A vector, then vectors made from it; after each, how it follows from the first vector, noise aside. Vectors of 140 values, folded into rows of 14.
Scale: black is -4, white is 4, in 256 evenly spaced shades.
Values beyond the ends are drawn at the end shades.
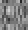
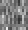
reversed, negated.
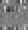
negated, partly zeroed.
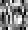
reversed, scaled up.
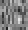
reversed.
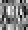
scaled up.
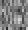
reversed.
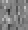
negated, partly zeroed.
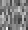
reversed, negated.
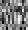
reversed, scaled up.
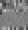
wrapped around, partly zeroed.
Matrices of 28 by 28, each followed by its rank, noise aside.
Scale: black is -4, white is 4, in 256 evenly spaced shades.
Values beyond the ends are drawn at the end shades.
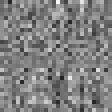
five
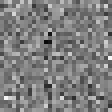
six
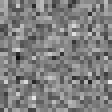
five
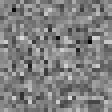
six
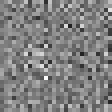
five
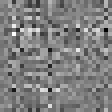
three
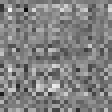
three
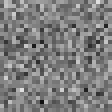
six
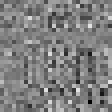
five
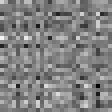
three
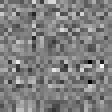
four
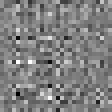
three
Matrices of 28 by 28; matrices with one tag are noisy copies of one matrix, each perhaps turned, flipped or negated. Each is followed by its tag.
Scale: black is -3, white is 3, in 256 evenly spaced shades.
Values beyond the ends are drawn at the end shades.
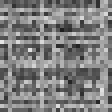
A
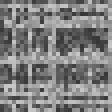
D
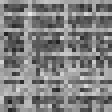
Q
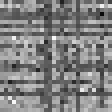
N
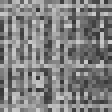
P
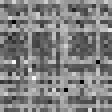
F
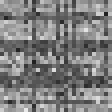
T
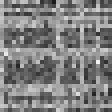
D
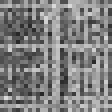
P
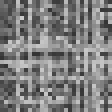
N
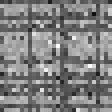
F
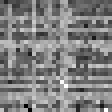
N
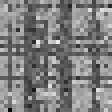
T
